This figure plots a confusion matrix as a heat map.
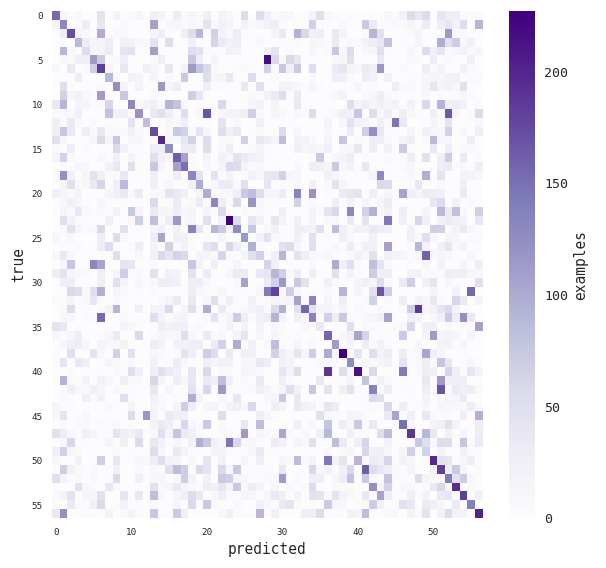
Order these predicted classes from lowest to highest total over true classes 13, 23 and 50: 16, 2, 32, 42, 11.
2, 11, 32, 42, 16
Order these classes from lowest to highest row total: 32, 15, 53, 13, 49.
49, 15, 32, 53, 13
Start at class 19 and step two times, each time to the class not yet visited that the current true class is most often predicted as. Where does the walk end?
6
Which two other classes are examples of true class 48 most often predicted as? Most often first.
23, 19
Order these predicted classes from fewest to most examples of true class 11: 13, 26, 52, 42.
13, 42, 26, 52
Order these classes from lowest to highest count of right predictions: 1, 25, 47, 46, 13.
25, 1, 46, 13, 47
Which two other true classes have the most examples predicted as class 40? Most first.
36, 50
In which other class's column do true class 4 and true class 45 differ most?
12
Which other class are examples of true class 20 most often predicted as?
32
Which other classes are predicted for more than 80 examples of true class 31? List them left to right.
6, 28, 29, 38, 43, 55
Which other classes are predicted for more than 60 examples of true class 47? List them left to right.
16, 25, 30, 36, 44, 49
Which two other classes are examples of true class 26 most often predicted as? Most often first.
44, 48
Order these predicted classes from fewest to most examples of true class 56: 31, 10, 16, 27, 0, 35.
31, 10, 0, 35, 16, 27
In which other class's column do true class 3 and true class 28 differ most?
5
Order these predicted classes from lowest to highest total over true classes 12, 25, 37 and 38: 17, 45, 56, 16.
56, 16, 17, 45
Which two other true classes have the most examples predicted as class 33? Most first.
2, 30
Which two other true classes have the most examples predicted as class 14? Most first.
8, 25
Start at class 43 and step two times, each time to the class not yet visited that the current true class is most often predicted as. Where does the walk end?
1
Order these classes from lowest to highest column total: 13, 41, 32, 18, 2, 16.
2, 41, 32, 16, 18, 13
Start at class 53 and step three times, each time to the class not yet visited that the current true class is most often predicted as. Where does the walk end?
41
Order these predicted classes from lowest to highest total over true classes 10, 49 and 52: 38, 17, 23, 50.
50, 38, 23, 17
